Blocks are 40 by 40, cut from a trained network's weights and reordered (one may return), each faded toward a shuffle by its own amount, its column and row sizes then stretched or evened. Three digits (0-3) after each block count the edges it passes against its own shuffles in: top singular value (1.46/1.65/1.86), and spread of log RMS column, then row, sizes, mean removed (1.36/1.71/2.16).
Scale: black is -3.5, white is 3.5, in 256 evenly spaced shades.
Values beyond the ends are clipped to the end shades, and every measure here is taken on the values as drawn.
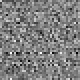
2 1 2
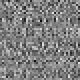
3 0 3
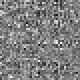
2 2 1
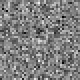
1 1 1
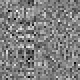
3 2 1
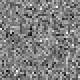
0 0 0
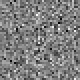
0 2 0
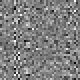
2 3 1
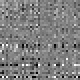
3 3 3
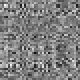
3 0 3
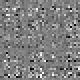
0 3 3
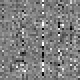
1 3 0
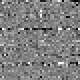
1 1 3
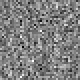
0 1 0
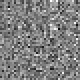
2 2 0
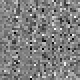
0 3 1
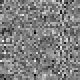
2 2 0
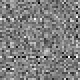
2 1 2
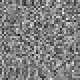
2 0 0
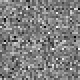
0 0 2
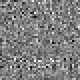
0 0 3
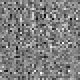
0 1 2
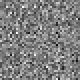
1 1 1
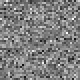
1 0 2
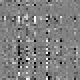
3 3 3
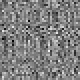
3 2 2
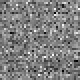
0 1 1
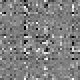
2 3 3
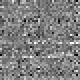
0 2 2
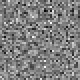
2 1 0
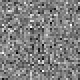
2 2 0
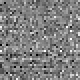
0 2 1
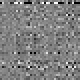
3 2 3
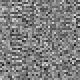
3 1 0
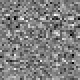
3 1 2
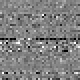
1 0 3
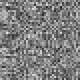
3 1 0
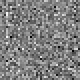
1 1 1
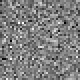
1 0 1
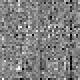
1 2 2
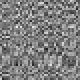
3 2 2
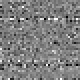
0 1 3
